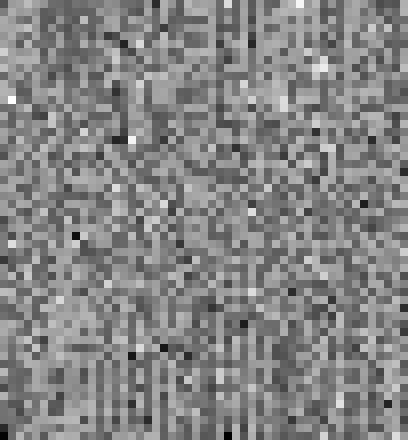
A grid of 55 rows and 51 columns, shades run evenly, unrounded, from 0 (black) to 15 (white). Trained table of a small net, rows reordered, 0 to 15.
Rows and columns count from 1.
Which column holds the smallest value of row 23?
40
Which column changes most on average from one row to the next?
51
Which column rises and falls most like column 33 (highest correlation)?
44
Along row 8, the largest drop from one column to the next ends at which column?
42
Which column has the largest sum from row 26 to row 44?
9
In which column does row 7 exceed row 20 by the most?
1
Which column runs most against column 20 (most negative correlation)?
38
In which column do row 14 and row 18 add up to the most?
17
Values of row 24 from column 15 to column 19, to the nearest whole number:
13 9 6 11 10
